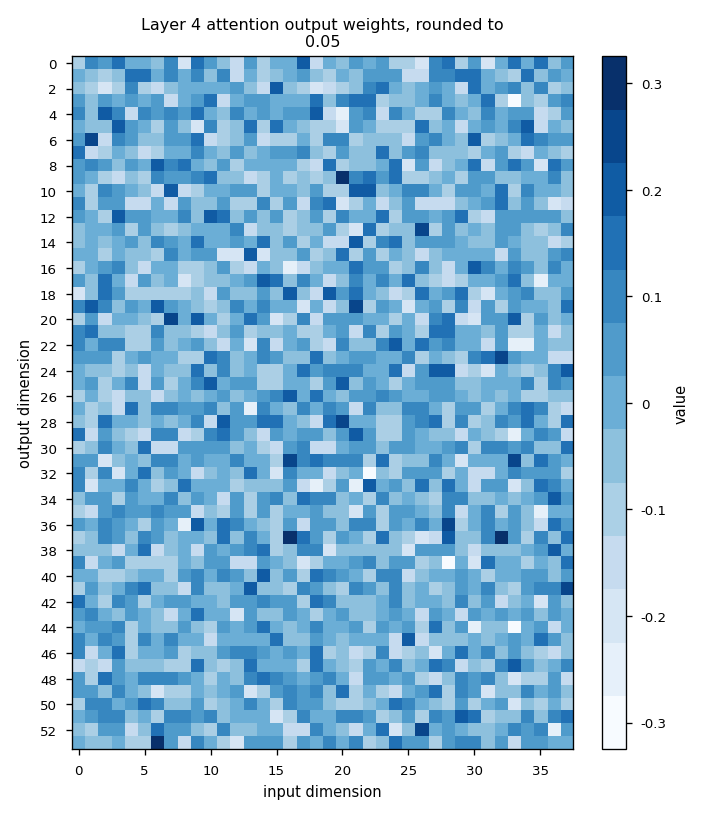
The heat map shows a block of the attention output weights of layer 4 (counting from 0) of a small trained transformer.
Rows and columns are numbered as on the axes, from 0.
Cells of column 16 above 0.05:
7
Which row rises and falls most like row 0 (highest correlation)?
20
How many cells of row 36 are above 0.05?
10
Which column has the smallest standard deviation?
4
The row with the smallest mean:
11
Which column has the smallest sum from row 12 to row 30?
5
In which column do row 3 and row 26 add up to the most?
18
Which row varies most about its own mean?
37
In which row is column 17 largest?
0
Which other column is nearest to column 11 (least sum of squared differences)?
32
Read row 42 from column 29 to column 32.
0.1 -0.05 0.05 -0.15
